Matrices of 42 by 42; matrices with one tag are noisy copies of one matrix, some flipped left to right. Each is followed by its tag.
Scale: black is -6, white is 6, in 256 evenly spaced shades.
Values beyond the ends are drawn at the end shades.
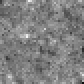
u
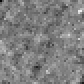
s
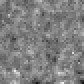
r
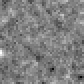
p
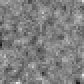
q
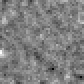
p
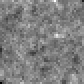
u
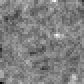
u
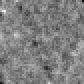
s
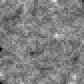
u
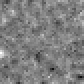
p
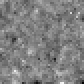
r
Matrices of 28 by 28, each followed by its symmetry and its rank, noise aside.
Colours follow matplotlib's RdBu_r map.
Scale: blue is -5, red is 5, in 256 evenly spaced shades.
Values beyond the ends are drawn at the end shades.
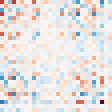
symmetric, rank three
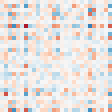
no symmetry, rank two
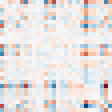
antisymmetric, rank two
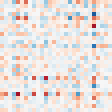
no symmetry, rank three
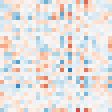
no symmetry, rank three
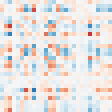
antisymmetric, rank two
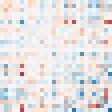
symmetric, rank three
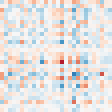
symmetric, rank two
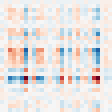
no symmetry, rank one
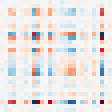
symmetric, rank one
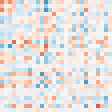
no symmetry, rank three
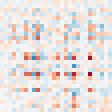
no symmetry, rank two
